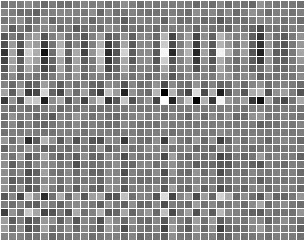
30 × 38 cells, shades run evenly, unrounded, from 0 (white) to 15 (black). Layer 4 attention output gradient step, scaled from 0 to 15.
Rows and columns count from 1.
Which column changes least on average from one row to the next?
37
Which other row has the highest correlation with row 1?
19
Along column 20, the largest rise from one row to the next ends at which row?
13
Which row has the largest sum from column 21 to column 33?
21
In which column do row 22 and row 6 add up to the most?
33
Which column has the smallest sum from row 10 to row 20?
20
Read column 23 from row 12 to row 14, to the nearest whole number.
9 7 8
